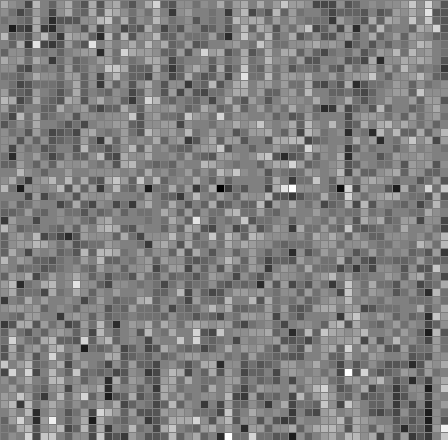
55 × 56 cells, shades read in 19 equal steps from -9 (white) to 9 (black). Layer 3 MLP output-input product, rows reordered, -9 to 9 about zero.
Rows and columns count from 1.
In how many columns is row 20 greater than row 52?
26
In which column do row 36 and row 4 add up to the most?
3
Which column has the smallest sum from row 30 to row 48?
44
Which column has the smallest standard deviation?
49
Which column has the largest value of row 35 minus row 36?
56
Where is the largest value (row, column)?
24, 28
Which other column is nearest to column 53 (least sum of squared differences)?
12
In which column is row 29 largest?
37
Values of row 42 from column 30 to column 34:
-1 -1 -2 -2 -3
